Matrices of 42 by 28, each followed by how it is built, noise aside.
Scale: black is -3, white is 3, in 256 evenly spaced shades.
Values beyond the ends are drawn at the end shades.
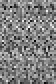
repeating columns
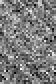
Toeplitz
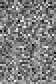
repeating columns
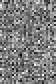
blocks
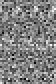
repeating columns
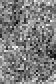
smooth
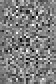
low rank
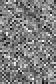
Toeplitz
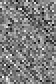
Toeplitz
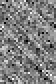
Toeplitz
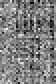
blocks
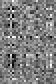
low rank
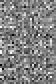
low rank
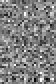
low rank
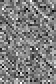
Toeplitz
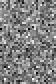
repeating columns
